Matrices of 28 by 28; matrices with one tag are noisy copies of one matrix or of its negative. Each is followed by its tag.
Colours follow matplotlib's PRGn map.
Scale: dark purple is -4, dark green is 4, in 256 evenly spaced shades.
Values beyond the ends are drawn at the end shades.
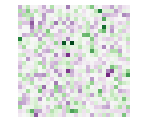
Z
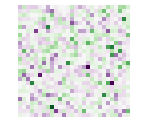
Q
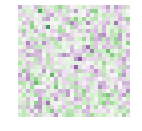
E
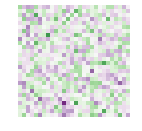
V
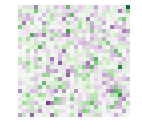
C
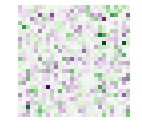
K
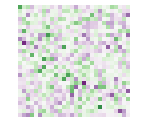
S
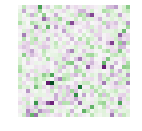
E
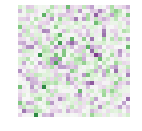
Z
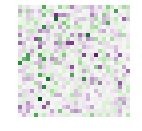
Z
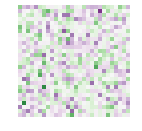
Z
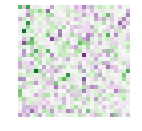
S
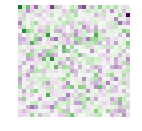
S
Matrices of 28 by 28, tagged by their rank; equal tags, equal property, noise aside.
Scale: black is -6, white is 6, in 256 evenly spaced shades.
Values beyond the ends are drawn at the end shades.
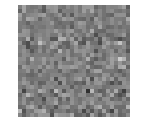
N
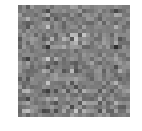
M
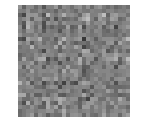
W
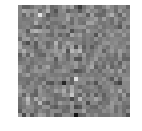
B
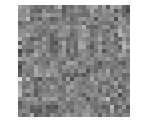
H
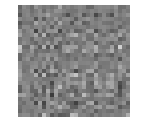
M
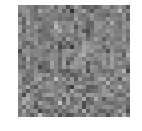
B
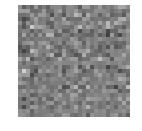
M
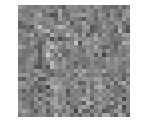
B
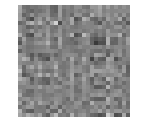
W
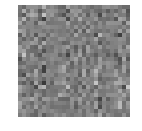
M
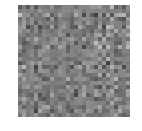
M
